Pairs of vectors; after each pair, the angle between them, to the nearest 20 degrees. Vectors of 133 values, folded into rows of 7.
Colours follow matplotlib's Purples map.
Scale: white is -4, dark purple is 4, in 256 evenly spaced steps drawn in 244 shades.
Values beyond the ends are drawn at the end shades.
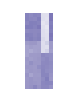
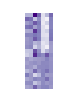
40 degrees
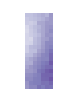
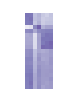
80 degrees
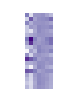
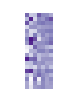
40 degrees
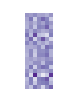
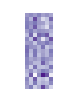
160 degrees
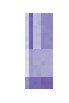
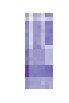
120 degrees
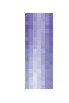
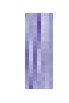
100 degrees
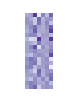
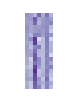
120 degrees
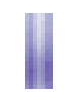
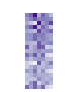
120 degrees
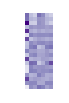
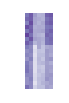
100 degrees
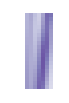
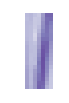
20 degrees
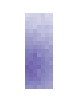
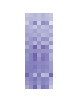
40 degrees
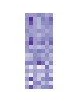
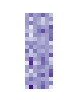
100 degrees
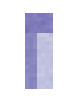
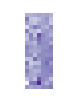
120 degrees
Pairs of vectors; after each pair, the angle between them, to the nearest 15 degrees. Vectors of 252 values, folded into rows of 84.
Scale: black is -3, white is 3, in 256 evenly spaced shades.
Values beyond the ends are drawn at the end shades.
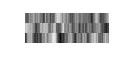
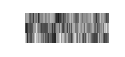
150 degrees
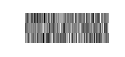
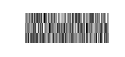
60 degrees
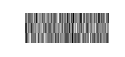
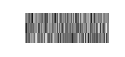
75 degrees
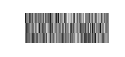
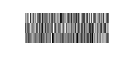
90 degrees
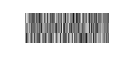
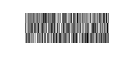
90 degrees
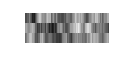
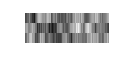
15 degrees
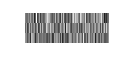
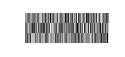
75 degrees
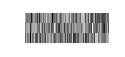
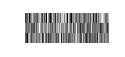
105 degrees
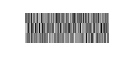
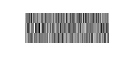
45 degrees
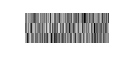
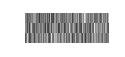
165 degrees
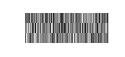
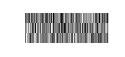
15 degrees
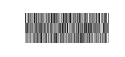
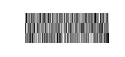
120 degrees
